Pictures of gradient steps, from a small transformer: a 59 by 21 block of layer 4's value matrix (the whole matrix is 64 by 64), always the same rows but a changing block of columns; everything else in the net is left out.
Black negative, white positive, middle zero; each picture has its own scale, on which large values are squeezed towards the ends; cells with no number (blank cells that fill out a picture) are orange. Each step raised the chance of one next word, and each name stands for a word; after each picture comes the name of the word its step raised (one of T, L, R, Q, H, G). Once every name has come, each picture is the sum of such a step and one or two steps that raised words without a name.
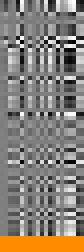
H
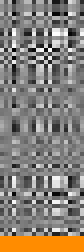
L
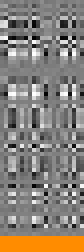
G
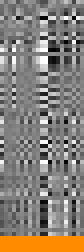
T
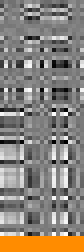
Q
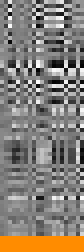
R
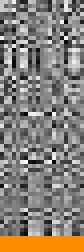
H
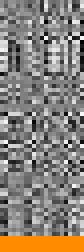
T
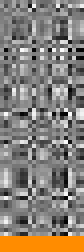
Q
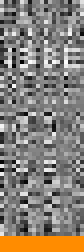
L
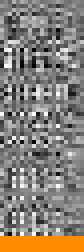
Q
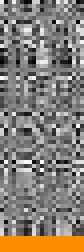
H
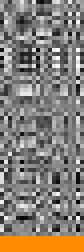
L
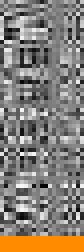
R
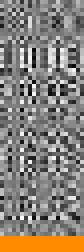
R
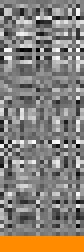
T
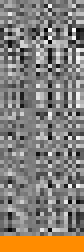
L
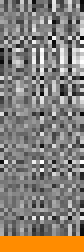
H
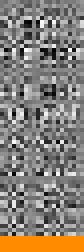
G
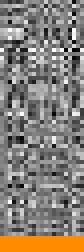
L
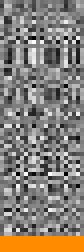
R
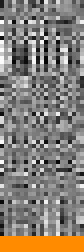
T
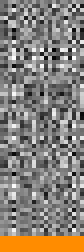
T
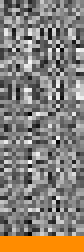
Q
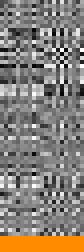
L
